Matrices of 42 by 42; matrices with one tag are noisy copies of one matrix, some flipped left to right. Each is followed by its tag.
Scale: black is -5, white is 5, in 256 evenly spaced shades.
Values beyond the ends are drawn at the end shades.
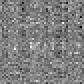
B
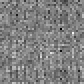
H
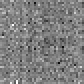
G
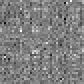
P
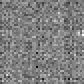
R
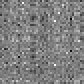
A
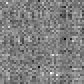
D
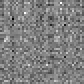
A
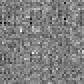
P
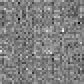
P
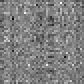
A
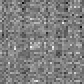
B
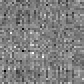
H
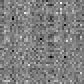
A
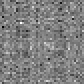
B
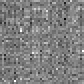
P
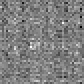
B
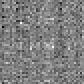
B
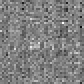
B
